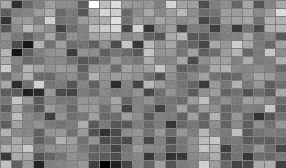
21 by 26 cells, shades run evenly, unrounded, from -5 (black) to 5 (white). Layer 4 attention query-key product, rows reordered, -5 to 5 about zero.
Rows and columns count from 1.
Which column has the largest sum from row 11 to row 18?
20
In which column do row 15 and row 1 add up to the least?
24
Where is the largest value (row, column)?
1, 9
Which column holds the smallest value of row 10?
15
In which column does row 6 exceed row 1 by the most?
22
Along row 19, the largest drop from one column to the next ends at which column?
21
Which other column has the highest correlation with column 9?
11
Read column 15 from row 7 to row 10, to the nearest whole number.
1 0 3 -2
